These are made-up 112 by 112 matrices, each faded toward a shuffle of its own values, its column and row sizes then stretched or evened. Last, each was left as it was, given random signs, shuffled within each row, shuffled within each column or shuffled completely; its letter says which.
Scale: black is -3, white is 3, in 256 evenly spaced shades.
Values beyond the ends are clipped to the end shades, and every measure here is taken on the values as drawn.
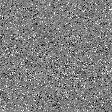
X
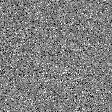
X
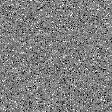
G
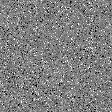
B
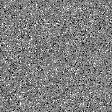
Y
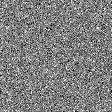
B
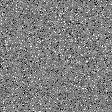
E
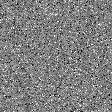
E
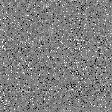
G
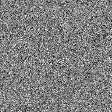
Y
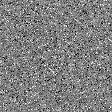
X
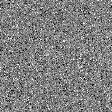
Y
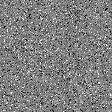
B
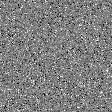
E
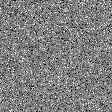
E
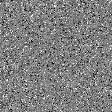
B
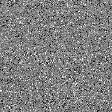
G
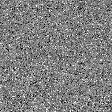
X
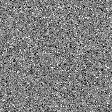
X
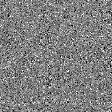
G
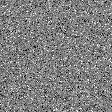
X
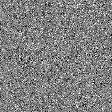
Y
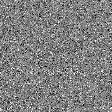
Y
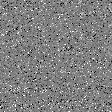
X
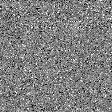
X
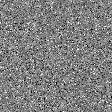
X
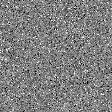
B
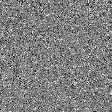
G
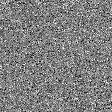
X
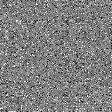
G
